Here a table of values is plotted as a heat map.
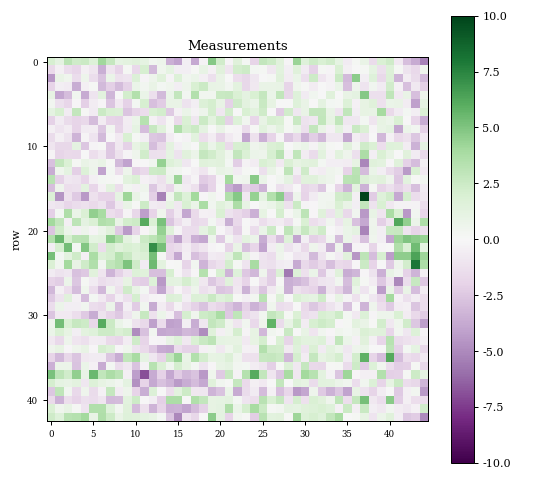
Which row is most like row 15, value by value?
29
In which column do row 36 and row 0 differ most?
6
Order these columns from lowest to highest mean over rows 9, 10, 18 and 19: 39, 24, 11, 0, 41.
39, 24, 0, 11, 41
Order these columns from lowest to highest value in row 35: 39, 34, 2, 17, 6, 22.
39, 2, 6, 22, 34, 17
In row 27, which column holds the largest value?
9
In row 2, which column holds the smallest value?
0
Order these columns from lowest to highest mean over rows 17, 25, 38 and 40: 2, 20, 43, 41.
43, 2, 41, 20
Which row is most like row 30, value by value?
7
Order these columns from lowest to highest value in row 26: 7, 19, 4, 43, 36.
19, 7, 4, 36, 43
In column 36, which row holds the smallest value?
23
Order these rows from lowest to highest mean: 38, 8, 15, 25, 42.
15, 25, 38, 8, 42
